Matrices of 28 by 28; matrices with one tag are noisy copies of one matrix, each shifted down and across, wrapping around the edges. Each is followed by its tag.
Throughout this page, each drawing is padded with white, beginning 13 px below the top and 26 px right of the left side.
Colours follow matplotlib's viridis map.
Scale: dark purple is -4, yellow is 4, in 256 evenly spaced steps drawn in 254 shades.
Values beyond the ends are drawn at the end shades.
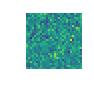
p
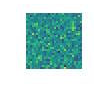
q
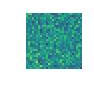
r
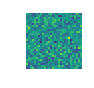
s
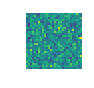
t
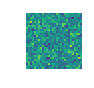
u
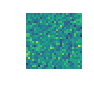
q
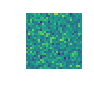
r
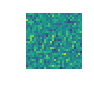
t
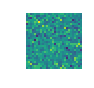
r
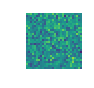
r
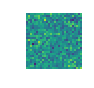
u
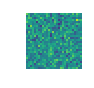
q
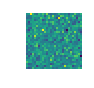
q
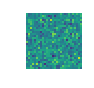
s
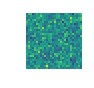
s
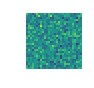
s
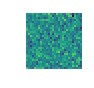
q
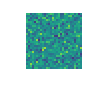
s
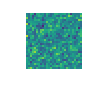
q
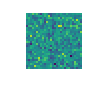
q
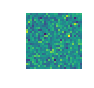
p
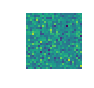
r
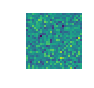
t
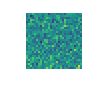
p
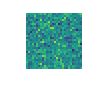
r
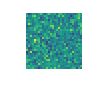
r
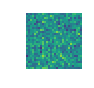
r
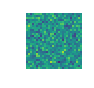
q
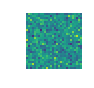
u
